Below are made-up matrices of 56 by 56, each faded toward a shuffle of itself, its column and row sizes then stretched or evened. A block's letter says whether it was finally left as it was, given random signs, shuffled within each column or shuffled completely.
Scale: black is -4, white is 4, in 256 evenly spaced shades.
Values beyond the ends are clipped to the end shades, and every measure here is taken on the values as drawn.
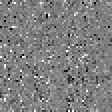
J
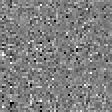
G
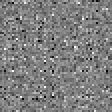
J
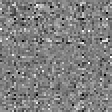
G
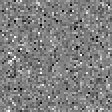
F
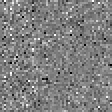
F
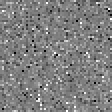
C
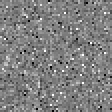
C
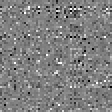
G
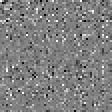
G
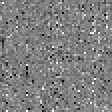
F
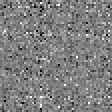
J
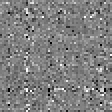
G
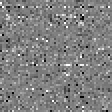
J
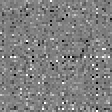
G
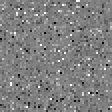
C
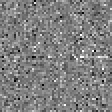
J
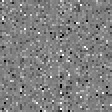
F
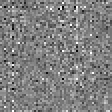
J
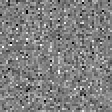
F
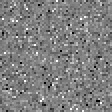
C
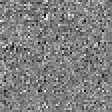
J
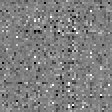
J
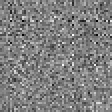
G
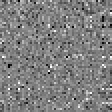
G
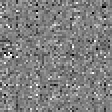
J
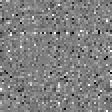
G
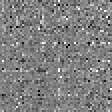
J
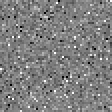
C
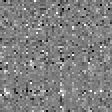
G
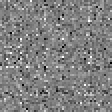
J
